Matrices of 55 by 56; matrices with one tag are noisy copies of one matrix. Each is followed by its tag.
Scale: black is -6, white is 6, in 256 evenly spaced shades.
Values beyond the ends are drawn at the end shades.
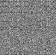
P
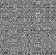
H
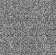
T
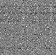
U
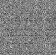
T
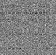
U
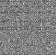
P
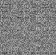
H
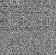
P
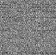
H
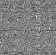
H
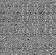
U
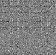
P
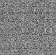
U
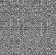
P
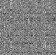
T
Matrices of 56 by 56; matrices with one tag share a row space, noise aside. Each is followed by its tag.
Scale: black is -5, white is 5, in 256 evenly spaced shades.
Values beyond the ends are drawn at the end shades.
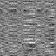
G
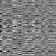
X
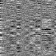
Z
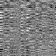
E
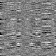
Z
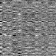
X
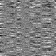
Z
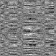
G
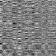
X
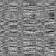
G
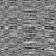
G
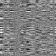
E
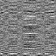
G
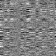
E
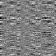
Z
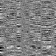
Z
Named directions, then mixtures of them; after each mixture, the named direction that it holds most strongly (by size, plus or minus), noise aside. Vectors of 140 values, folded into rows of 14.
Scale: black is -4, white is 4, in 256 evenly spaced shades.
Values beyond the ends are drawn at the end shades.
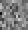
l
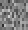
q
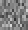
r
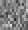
r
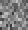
l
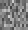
q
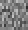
q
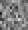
l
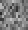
l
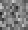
l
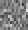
r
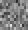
r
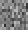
q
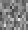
l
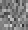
r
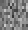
q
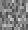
r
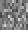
r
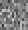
q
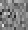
q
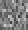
r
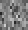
l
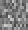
r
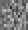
q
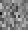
l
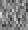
r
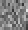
r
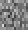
q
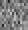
q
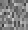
q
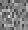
q
